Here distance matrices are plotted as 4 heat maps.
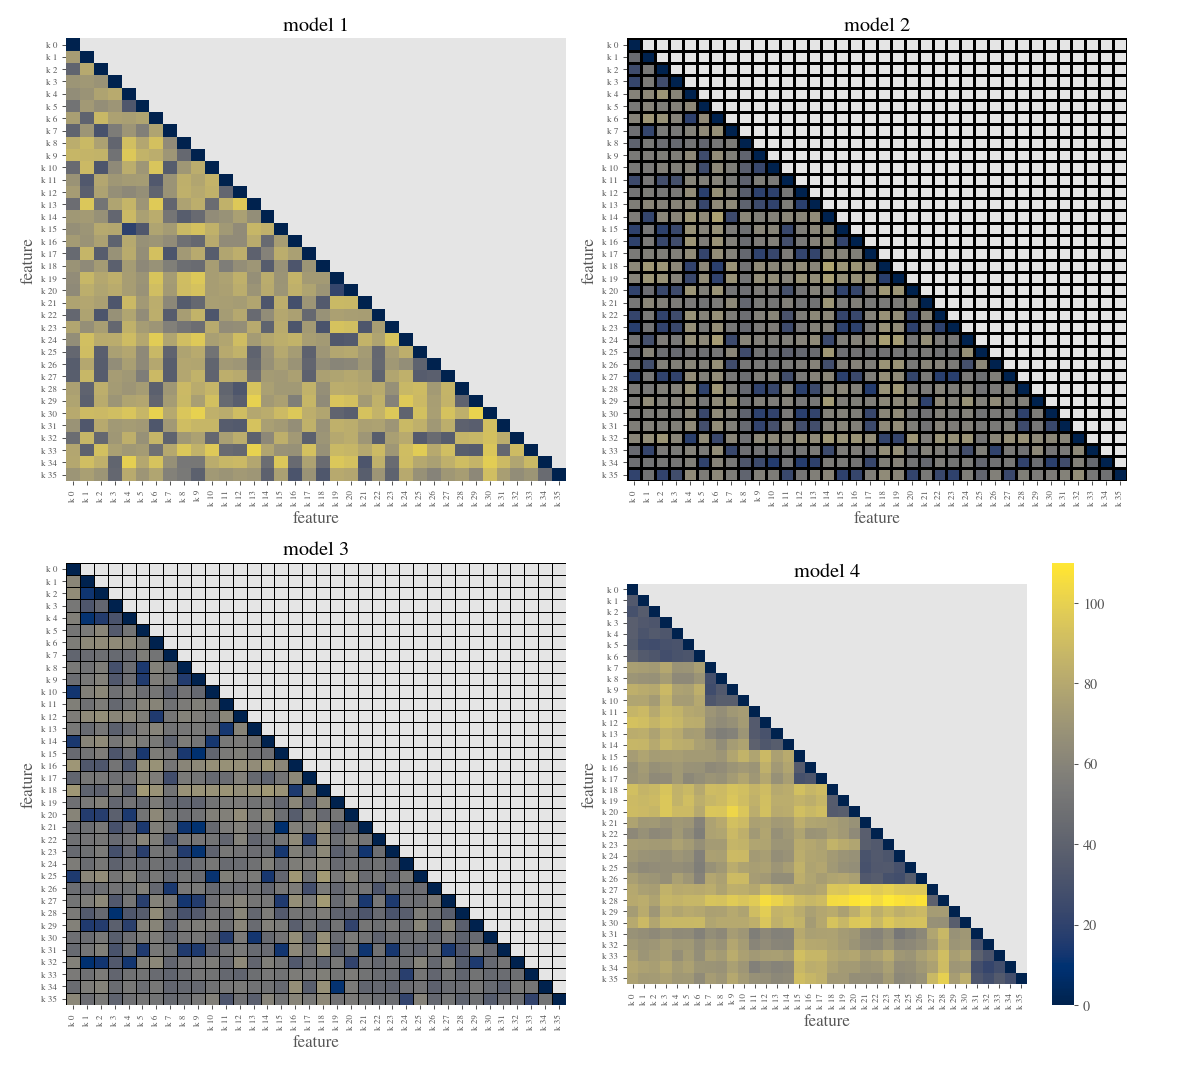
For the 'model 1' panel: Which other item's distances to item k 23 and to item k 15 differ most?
k 4
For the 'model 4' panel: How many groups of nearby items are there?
9
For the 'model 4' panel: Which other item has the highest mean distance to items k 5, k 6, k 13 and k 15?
k 28
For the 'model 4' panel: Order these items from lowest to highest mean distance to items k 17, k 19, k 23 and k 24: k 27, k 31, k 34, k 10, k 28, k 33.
k 31, k 34, k 33, k 10, k 27, k 28
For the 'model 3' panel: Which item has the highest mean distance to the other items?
k 18
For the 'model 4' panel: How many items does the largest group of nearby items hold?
7
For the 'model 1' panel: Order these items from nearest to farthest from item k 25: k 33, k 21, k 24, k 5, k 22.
k 22, k 5, k 21, k 24, k 33
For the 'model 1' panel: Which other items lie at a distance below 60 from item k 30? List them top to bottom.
k 19, k 20, k 24
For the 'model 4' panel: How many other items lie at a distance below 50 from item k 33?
4
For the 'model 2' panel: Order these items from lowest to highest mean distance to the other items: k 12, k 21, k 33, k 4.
k 12, k 33, k 21, k 4
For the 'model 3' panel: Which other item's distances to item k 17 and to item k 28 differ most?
k 3
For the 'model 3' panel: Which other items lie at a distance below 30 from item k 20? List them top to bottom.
k 1, k 2, k 4, k 29, k 32
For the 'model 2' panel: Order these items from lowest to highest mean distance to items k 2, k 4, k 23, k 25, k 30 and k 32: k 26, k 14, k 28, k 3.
k 3, k 28, k 26, k 14
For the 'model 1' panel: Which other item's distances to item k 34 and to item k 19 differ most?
k 20
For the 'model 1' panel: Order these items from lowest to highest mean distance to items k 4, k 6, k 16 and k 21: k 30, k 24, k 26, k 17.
k 26, k 17, k 24, k 30
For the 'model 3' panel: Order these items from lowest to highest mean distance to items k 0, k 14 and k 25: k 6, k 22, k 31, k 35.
k 31, k 22, k 6, k 35
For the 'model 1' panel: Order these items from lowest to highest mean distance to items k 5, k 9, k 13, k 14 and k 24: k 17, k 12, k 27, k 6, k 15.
k 17, k 27, k 15, k 12, k 6
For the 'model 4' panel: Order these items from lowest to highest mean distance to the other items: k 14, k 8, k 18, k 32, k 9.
k 32, k 8, k 14, k 9, k 18
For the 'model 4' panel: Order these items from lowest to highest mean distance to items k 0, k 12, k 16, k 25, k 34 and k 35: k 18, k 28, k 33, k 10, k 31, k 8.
k 31, k 33, k 8, k 10, k 18, k 28
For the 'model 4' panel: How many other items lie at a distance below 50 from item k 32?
4
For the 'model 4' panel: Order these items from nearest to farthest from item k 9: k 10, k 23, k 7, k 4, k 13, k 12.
k 7, k 10, k 13, k 12, k 4, k 23
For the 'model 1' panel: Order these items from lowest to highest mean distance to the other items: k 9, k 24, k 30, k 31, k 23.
k 23, k 31, k 9, k 24, k 30
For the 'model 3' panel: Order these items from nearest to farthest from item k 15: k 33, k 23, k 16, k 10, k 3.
k 23, k 3, k 10, k 33, k 16
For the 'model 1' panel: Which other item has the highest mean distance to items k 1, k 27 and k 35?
k 30
